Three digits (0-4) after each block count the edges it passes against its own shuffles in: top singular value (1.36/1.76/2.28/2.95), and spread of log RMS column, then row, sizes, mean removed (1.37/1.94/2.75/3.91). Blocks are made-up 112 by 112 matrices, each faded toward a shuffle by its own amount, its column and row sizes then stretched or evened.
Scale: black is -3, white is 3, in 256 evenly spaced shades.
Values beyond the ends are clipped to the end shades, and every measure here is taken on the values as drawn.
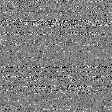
0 0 4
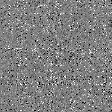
1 2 2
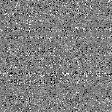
0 2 3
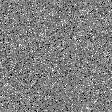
0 0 0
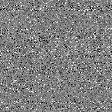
2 0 3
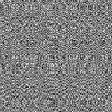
4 1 0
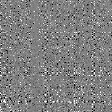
3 3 2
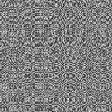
4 2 1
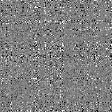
0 3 3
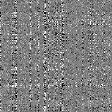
3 4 2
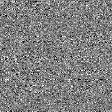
1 1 3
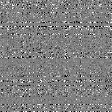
1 3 4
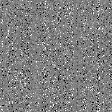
0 3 1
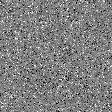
0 0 0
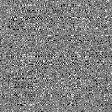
3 1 3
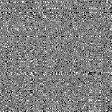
3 2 3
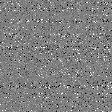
0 1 3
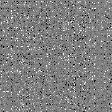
0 3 2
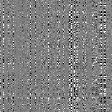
4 4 2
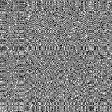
4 1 1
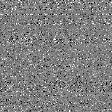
1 0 3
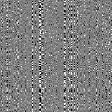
4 4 0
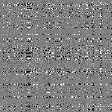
3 3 4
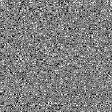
2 1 3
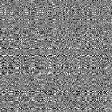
4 1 4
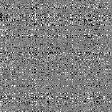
1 3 4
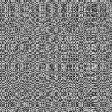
4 3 1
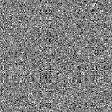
3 2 1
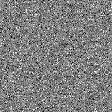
2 0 0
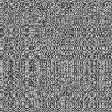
4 0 2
